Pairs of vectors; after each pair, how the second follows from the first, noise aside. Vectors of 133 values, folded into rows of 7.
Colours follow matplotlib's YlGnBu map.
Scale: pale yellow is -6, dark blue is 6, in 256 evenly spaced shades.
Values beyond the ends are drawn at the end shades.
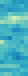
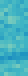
reversed, negated, shrunk.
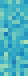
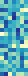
reversed, scaled up.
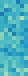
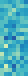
shuffled.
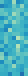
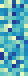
negated, scaled up.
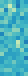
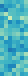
shuffled.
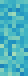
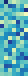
reversed, scaled up.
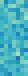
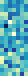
reversed, scaled up.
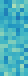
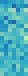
shuffled.
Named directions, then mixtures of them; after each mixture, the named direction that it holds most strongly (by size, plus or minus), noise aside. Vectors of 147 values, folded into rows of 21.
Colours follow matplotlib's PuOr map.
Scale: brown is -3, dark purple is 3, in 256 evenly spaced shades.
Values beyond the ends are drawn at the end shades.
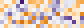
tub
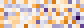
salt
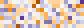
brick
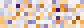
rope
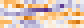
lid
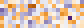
brick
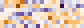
lid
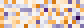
salt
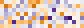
tub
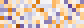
brick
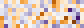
salt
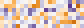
brick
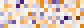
tub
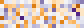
brick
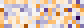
salt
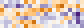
lid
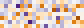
rope
